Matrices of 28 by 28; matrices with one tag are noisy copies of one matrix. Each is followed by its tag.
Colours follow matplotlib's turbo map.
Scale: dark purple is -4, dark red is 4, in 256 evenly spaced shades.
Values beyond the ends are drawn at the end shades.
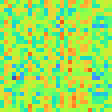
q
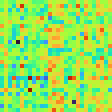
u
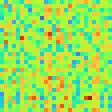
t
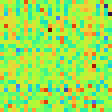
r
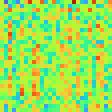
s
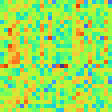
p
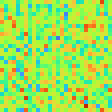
r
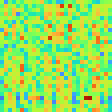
t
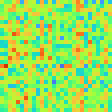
p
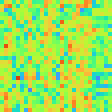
q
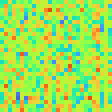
t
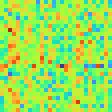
p
